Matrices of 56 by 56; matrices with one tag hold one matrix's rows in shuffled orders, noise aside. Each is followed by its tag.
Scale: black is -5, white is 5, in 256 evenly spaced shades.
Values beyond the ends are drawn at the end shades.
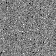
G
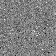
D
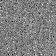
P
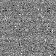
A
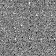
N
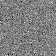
P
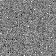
P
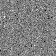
D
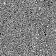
D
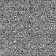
N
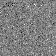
P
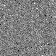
D
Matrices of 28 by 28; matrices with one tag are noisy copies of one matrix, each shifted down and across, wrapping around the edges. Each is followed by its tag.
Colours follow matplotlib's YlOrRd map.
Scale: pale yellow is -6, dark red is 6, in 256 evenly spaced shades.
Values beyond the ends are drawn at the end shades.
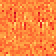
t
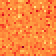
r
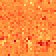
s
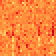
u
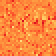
s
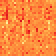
u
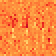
u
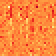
u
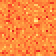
r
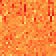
t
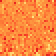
s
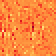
t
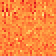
t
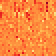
t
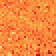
r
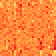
u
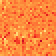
s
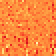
t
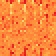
u
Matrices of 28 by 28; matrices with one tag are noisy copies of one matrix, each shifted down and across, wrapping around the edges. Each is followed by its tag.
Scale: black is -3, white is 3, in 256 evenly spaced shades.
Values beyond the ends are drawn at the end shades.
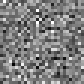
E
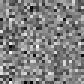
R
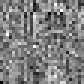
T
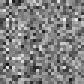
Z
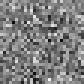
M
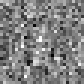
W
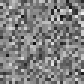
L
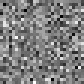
R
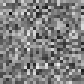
L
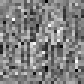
T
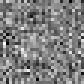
M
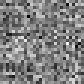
M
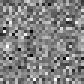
R
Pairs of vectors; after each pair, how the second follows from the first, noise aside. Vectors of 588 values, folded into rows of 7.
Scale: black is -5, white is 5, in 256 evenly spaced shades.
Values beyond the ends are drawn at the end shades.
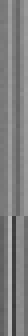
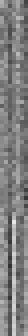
negated.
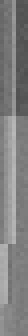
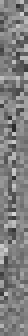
sign-scrambled.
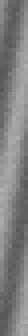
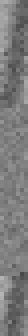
reversed, partly zeroed.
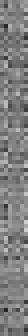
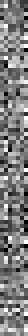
negated, scaled up.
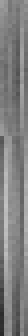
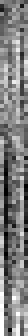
negated, scaled up.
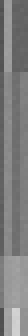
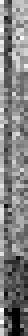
negated, scaled up.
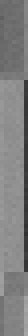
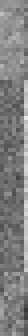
negated.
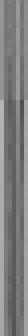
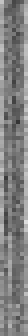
reversed.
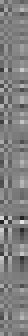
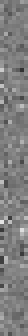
negated, partly zeroed.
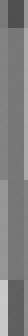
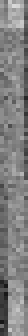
negated.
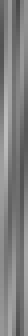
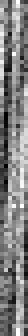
negated, scaled up.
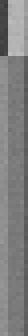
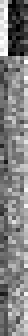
negated, scaled up.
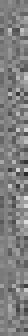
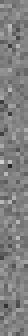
reversed, negated, partly zeroed.
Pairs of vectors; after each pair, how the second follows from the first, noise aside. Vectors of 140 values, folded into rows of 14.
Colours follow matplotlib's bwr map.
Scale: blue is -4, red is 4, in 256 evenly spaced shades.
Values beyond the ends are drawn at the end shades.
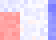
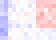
reversed, shrunk.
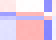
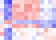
reversed.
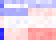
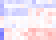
shrunk.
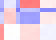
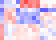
copied.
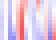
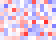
shuffled.
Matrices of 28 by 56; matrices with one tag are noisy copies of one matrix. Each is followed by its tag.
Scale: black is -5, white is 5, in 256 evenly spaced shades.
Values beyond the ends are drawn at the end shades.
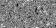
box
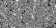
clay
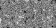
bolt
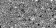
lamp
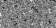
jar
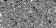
jar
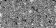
jar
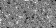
bolt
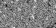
clay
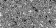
jar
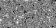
bolt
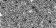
jar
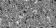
bolt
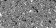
jar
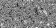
box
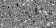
box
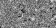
lamp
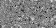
lamp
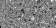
lamp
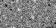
clay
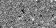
lamp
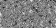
jar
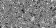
lamp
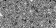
jar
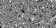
lamp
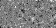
lamp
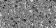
jar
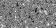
box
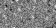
clay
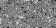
bolt
